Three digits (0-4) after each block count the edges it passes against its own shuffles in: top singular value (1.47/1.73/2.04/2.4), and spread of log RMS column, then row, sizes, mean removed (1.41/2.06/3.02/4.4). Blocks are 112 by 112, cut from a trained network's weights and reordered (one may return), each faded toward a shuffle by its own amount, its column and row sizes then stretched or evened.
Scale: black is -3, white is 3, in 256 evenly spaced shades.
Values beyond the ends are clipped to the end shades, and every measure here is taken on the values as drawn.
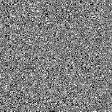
1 1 2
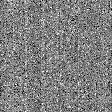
0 0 0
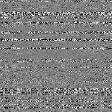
3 1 4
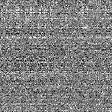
3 1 2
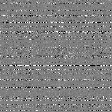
3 1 4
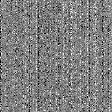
3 3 0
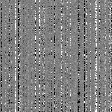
4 4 1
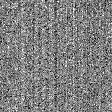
2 0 0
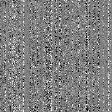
1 4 1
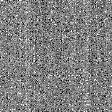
1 0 2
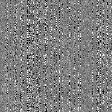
2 4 0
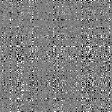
3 3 3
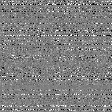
1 1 4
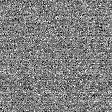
1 0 0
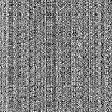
4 1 1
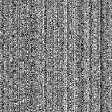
4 2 0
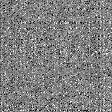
1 0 2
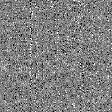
1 2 0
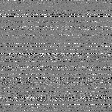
1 0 4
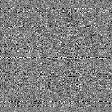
2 1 3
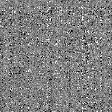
0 2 2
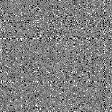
2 2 2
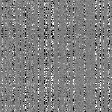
2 4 1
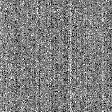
2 1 1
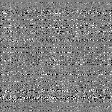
1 0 4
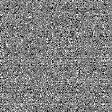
1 2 0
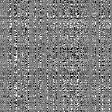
4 4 1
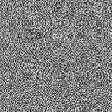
4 0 0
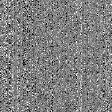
0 3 0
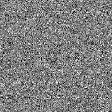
1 1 1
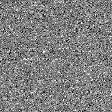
1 0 1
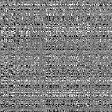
4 3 3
